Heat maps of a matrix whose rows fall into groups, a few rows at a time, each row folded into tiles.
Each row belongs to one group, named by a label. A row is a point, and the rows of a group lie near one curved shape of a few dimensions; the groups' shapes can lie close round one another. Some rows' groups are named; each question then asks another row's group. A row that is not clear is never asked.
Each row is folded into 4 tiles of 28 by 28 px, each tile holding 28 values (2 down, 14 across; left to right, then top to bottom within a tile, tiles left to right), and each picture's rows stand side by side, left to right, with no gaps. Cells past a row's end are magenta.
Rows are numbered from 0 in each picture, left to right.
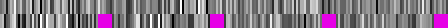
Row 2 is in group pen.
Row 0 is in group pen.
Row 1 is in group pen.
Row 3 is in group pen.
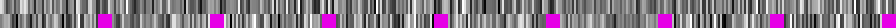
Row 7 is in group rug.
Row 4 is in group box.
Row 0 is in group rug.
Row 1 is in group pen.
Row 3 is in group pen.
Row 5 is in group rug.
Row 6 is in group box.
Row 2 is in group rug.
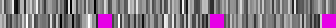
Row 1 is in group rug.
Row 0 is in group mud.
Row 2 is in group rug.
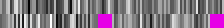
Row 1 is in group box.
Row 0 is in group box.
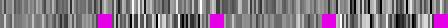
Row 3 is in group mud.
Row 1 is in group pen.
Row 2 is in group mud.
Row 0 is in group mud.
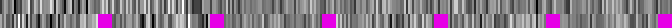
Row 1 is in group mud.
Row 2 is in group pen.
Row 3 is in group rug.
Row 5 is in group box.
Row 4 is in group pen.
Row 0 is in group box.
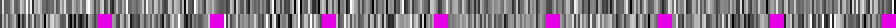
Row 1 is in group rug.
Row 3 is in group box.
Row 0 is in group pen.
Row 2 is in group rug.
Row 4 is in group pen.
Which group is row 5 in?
box
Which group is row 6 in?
mud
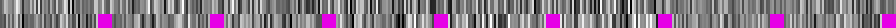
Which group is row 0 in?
rug
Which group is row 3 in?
rug
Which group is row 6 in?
rug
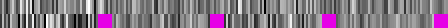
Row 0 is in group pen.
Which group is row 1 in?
rug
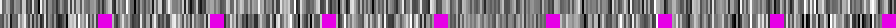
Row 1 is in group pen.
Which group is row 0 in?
pen
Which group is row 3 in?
box
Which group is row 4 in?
box
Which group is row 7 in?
pen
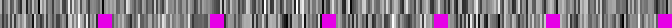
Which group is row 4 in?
box
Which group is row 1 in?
box
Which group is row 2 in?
pen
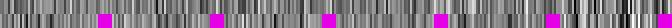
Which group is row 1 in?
rug
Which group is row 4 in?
rug
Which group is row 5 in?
rug
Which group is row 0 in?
box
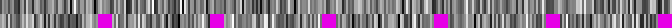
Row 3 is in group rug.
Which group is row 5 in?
rug
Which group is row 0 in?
mud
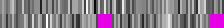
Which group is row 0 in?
pen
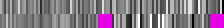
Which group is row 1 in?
box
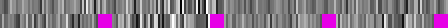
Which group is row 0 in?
pen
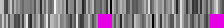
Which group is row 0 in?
box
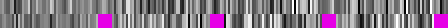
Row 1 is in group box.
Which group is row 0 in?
box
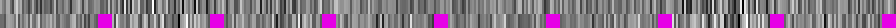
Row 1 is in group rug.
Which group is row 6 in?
rug
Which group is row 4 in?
box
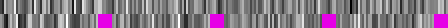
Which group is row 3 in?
box
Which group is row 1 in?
rug
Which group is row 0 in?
rug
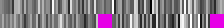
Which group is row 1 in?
pen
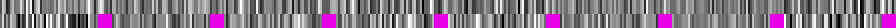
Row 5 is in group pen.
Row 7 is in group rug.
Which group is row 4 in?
rug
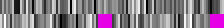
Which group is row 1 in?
rug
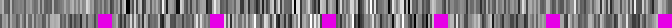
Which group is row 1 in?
box
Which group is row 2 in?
rug
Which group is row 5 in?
rug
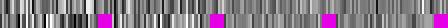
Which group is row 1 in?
box
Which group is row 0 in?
pen
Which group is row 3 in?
pen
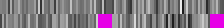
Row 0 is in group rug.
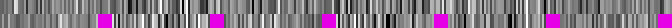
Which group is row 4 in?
rug
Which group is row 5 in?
pen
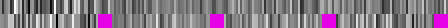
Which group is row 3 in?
box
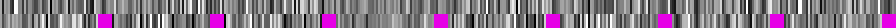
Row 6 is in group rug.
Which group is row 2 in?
pen
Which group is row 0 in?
box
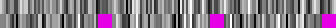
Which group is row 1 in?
rug
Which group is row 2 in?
rug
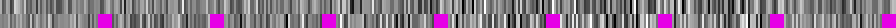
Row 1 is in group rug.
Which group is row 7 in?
box
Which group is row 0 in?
box
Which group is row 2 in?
rug
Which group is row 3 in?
mud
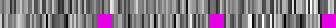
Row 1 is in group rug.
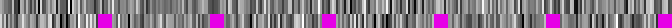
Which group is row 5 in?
box
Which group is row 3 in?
box
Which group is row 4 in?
rug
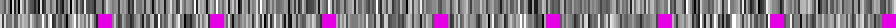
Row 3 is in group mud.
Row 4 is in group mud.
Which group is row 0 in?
rug
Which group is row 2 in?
mud
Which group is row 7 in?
rug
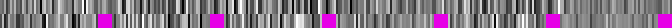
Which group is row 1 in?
box
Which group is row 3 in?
box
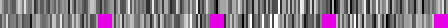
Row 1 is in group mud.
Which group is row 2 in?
box
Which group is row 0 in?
rug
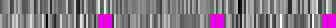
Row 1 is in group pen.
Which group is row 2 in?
box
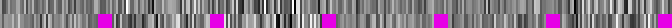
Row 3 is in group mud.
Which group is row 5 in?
box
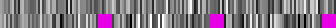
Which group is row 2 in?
pen
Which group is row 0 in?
rug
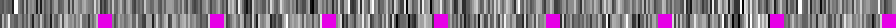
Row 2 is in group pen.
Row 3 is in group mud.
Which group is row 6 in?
rug
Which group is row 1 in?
mud
